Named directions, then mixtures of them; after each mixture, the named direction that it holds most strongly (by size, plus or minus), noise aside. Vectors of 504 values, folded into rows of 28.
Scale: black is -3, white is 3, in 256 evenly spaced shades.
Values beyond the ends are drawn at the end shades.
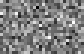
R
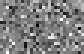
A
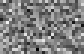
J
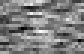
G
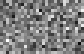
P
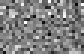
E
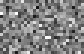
R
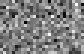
E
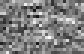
G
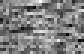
G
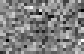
P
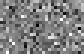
A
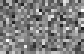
P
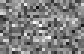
R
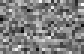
J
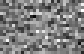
P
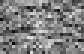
G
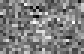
R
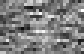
G
